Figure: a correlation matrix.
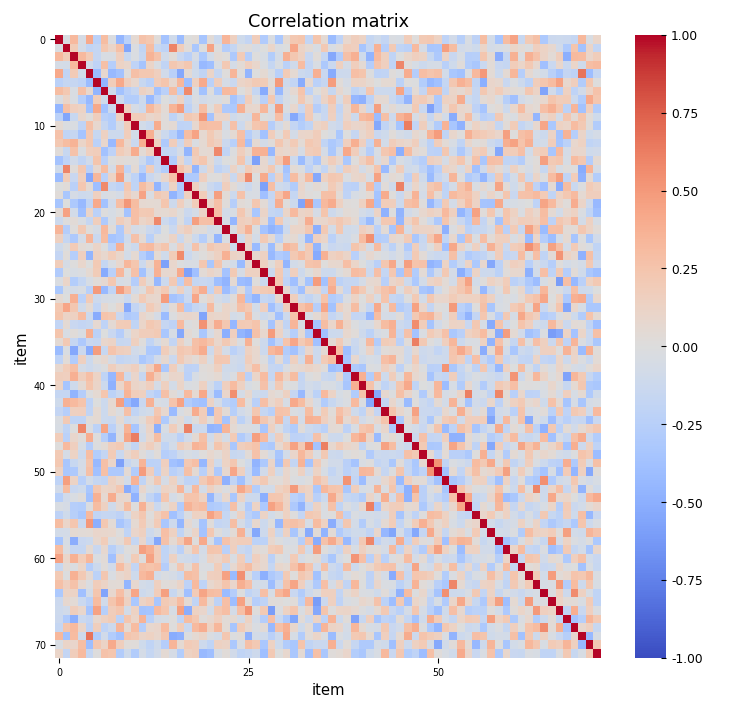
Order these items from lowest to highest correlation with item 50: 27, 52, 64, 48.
64, 48, 27, 52
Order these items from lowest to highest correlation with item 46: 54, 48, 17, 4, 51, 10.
17, 54, 51, 48, 4, 10
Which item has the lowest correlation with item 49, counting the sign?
8
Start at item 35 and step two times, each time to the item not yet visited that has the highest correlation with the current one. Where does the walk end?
33
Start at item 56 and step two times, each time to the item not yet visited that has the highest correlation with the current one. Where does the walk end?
69
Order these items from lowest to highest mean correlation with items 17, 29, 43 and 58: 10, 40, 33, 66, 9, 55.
10, 66, 55, 40, 33, 9
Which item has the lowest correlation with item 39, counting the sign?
67
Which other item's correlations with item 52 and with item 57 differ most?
47
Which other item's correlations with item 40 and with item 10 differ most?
51
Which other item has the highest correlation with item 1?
15
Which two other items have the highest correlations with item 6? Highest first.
17, 45
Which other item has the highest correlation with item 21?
13
